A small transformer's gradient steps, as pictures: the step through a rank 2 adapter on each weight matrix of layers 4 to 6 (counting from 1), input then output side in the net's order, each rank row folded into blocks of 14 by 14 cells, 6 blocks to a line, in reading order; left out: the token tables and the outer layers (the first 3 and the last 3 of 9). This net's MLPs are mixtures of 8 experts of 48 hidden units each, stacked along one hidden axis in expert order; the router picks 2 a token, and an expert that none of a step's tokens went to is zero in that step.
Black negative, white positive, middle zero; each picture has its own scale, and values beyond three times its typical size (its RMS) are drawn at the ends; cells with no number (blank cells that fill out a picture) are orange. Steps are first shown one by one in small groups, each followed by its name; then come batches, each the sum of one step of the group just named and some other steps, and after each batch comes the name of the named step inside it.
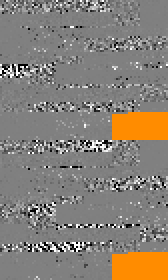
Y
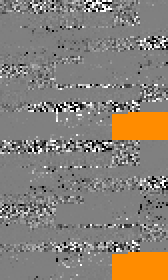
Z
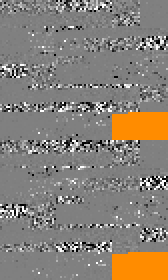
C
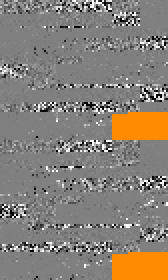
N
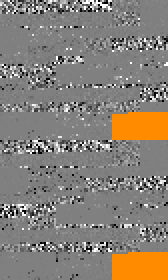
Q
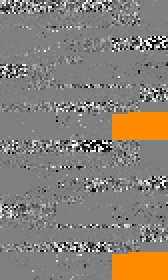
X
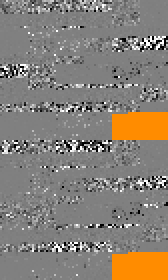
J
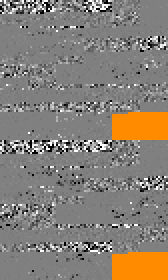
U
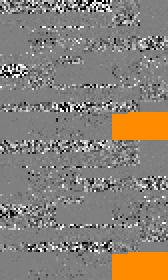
U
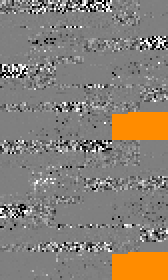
X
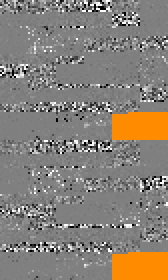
N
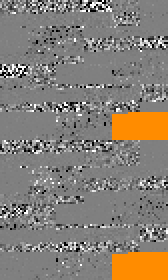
Z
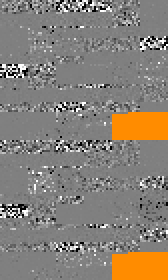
Z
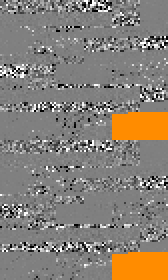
N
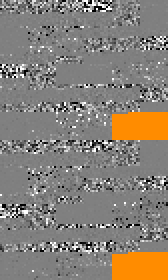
Z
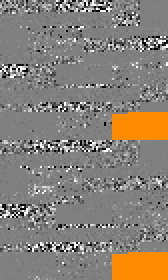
Y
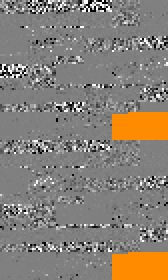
Q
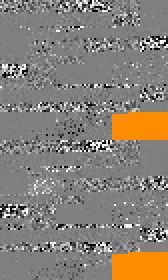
N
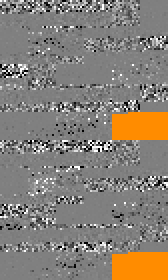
U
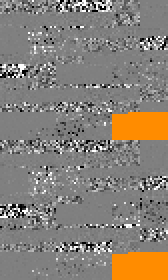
C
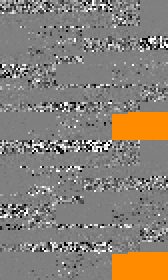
U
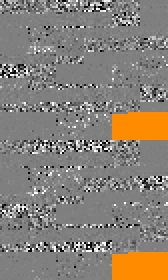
Y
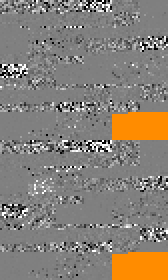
U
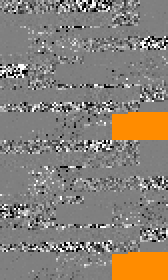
N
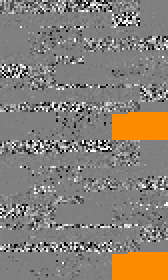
U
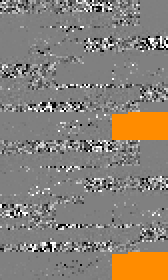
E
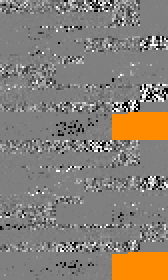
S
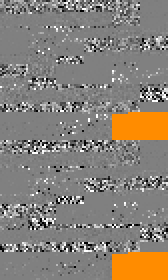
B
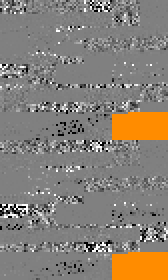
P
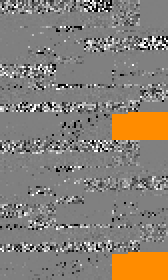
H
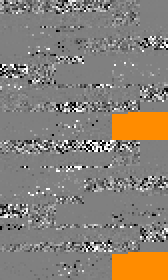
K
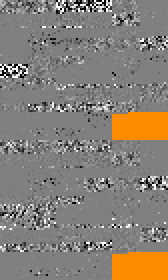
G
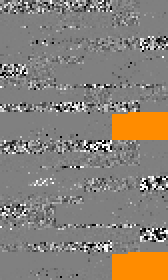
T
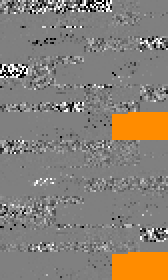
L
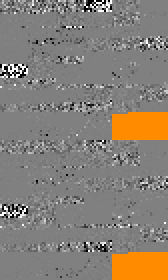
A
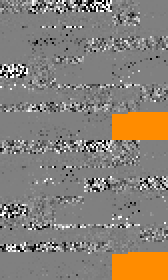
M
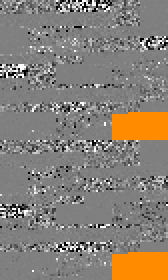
H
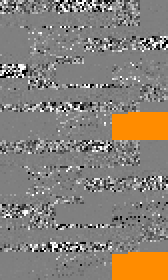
E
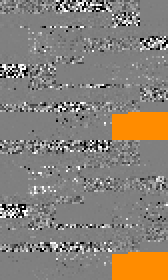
E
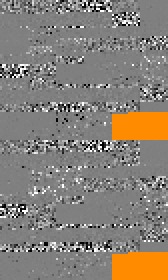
K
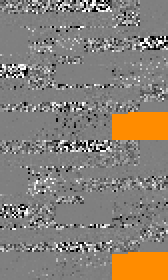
H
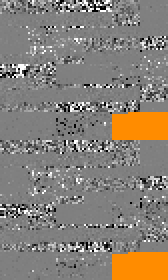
S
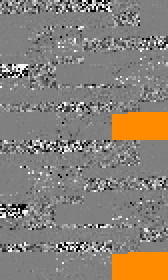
M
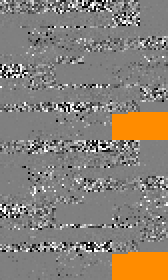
M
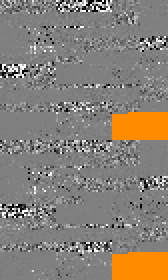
A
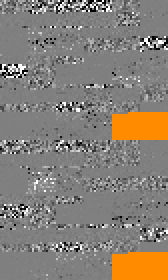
L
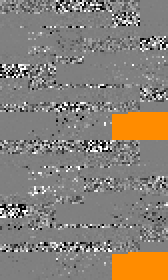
K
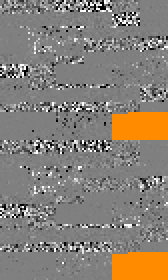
H
